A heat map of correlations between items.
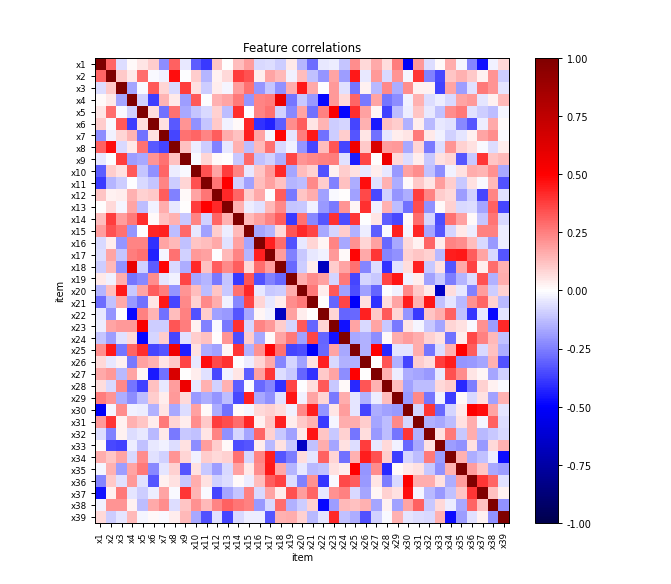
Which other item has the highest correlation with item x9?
x28
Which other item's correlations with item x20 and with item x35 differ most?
x25
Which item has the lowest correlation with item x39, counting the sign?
x34
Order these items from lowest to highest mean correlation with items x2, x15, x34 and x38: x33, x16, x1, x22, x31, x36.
x33, x22, x16, x36, x1, x31
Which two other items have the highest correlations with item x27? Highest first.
x8, x25
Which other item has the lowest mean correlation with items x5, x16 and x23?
x24
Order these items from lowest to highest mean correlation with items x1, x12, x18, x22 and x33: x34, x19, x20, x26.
x20, x19, x34, x26
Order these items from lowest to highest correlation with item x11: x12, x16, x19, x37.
x19, x37, x16, x12
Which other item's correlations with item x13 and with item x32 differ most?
x30
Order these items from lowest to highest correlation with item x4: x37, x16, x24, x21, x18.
x21, x37, x24, x16, x18
